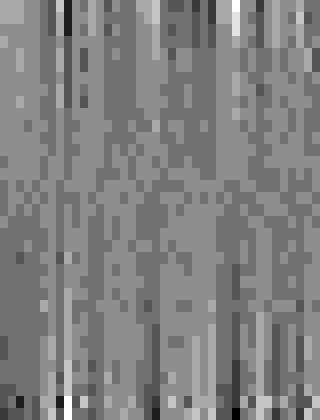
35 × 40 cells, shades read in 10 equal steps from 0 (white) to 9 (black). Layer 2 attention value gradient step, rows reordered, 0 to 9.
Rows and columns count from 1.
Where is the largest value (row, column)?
35, 30
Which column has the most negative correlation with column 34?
32
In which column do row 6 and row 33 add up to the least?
39
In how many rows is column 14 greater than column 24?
10
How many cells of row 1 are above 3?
27
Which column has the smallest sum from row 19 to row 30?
9
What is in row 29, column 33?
3
